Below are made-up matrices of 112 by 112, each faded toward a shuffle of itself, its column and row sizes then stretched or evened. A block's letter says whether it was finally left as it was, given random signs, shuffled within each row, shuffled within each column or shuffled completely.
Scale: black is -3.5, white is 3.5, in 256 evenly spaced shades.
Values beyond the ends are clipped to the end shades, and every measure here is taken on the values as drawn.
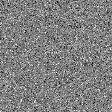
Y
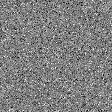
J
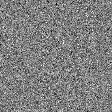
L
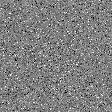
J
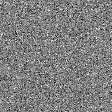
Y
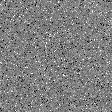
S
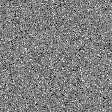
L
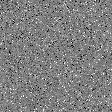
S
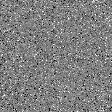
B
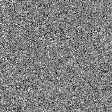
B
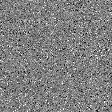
Y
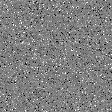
J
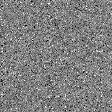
B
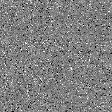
B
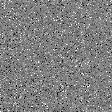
B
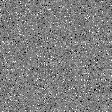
B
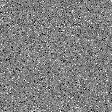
Y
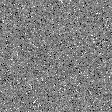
S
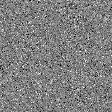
L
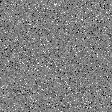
J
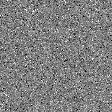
L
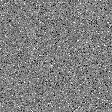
J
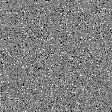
B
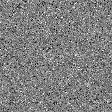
J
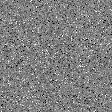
J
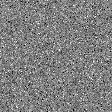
L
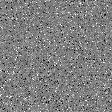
J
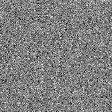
B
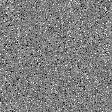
L
